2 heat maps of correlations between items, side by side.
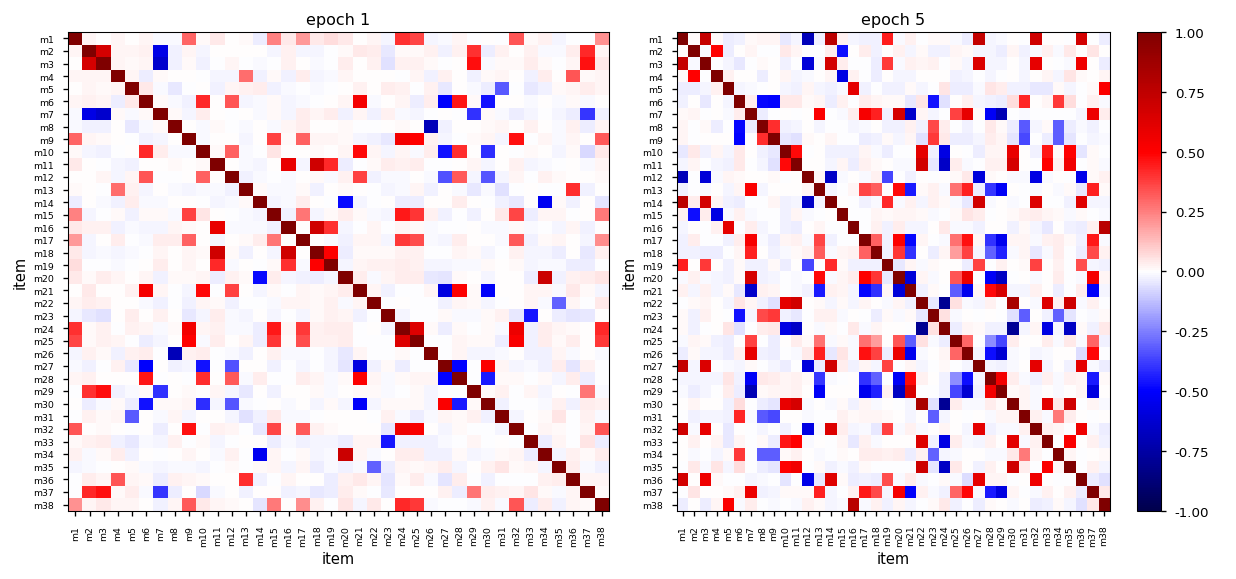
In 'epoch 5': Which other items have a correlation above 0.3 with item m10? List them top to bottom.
m11, m22, m30, m33, m35
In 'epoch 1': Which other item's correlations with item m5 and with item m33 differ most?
m23
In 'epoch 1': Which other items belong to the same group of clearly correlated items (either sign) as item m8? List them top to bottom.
m26
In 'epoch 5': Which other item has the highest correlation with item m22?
m30
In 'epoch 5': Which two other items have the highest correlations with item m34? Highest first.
m6, m31
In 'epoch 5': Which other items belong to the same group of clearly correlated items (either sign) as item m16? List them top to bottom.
m5, m38
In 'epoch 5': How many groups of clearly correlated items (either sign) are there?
6
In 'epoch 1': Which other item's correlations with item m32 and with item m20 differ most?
m34
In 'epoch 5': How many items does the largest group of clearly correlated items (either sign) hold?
11
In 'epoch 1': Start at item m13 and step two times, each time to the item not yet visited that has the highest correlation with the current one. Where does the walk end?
m4
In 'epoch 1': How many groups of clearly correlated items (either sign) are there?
10
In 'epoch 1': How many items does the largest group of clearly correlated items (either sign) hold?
8
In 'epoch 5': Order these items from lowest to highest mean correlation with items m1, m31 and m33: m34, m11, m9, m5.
m9, m5, m34, m11
